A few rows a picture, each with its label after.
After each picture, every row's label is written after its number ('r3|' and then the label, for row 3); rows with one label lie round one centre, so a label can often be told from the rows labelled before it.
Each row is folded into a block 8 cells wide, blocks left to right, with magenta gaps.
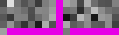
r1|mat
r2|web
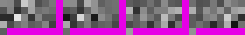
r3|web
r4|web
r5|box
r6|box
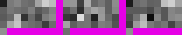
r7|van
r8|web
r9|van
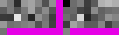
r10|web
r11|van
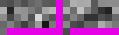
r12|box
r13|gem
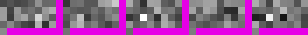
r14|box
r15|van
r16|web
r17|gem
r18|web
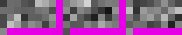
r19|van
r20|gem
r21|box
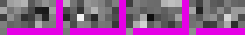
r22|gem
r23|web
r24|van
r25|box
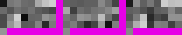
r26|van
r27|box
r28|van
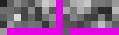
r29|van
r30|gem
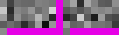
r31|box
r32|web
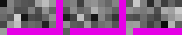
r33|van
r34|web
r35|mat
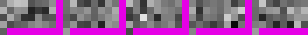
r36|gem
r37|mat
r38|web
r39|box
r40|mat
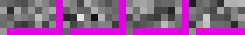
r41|box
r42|web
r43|gem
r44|van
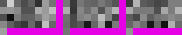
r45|mat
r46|box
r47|mat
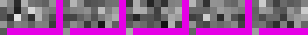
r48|web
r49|mat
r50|mat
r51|web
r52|mat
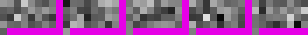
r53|web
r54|van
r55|gem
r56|web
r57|box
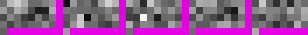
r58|gem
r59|van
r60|web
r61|gem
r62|mat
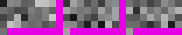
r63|van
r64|mat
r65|box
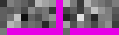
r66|van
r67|web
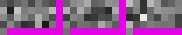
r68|box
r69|gem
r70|web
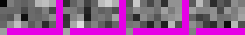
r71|van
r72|van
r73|mat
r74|mat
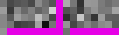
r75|box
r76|web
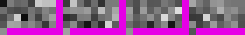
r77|van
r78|mat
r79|box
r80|web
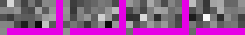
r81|mat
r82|box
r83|web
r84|web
